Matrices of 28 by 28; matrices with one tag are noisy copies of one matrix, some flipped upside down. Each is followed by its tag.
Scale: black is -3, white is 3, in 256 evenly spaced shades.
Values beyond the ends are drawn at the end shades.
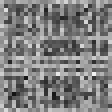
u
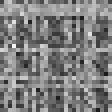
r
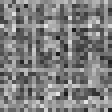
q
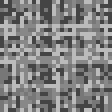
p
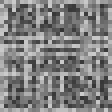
u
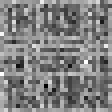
u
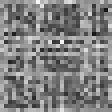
u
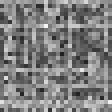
q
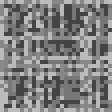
u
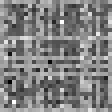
u
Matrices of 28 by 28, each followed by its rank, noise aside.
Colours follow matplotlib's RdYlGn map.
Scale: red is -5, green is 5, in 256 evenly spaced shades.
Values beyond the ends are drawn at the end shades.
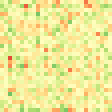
five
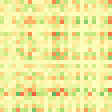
two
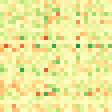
four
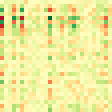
one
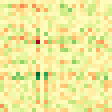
three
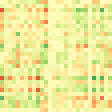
three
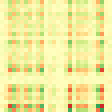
one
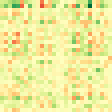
two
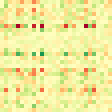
two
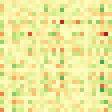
three
